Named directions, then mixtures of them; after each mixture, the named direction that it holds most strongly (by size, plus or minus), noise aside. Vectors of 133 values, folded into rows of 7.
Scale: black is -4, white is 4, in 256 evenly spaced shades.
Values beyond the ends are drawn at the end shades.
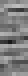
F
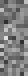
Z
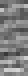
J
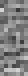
J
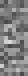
Z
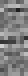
F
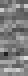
J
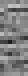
F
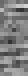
F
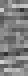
J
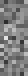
Z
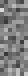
Z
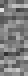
J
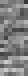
J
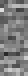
J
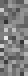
Z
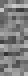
F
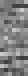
J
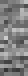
J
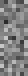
Z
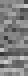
J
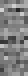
F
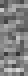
J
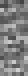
J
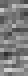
J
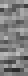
J
